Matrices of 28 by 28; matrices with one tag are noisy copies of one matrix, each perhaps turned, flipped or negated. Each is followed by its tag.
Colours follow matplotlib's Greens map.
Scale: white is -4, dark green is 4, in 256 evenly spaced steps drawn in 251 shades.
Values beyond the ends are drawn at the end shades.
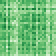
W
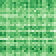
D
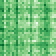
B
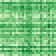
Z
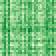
Z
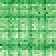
B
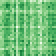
D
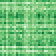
Z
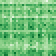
B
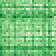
W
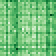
W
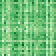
Z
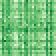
Z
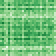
W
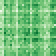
B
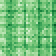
B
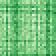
W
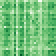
D
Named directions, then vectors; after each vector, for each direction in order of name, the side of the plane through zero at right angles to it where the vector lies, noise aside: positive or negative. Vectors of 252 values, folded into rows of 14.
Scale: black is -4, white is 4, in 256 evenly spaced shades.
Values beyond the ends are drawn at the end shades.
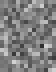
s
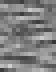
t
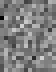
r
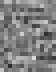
negative, positive, negative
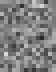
positive, positive, negative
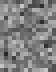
negative, negative, positive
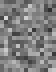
positive, positive, positive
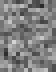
negative, negative, positive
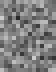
negative, positive, negative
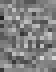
positive, negative, positive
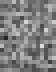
positive, negative, negative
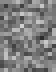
positive, positive, negative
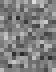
negative, positive, negative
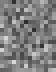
negative, positive, positive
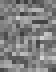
positive, negative, positive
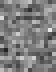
negative, negative, negative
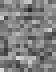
negative, negative, negative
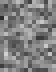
positive, positive, negative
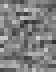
negative, positive, positive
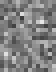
positive, positive, negative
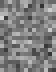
negative, negative, negative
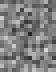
negative, positive, positive
